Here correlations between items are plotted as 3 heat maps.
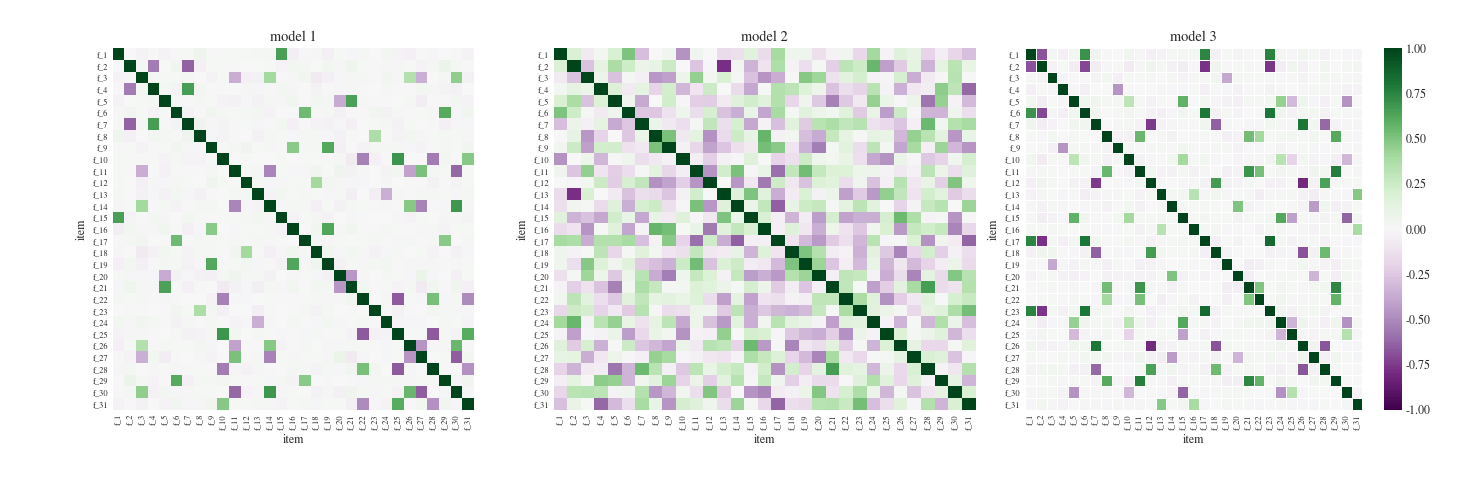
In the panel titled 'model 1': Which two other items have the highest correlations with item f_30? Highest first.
f_14, f_26
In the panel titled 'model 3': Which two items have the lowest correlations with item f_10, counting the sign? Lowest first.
f_30, f_25
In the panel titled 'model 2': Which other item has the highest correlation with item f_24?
f_2
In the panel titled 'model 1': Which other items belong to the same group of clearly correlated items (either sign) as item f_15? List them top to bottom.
f_1
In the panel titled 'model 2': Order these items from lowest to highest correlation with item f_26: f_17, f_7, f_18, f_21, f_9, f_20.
f_18, f_9, f_7, f_20, f_17, f_21
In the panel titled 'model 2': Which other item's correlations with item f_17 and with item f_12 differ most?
f_9
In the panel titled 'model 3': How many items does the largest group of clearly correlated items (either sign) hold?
6
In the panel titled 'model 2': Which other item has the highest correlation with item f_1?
f_6
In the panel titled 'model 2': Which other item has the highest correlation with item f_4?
f_29
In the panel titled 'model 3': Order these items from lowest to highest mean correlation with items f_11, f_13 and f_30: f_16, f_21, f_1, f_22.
f_1, f_16, f_22, f_21
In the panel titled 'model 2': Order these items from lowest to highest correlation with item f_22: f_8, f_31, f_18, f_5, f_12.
f_5, f_12, f_18, f_8, f_31
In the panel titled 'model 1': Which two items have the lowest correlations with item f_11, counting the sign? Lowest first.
f_30, f_14
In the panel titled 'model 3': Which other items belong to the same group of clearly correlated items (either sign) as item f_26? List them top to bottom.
f_7, f_12, f_18, f_28
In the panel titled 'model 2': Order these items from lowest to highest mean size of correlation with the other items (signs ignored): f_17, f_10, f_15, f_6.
f_10, f_6, f_15, f_17
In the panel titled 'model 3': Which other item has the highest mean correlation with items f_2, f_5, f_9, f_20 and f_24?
f_15
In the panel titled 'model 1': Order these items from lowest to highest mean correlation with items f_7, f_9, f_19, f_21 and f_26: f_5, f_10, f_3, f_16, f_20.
f_20, f_10, f_3, f_5, f_16
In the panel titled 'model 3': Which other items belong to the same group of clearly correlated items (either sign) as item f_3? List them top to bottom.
f_19
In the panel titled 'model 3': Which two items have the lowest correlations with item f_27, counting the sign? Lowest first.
f_14, f_20
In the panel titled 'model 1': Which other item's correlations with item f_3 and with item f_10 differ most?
f_25
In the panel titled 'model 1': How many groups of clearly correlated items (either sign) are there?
10
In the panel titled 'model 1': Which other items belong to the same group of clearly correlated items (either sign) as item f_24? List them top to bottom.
f_13
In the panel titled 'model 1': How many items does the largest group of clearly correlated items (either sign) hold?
6
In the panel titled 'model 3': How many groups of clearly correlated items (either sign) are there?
8
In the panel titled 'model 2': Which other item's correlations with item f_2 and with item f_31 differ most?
f_17
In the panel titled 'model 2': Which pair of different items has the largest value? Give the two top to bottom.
f_21, f_28
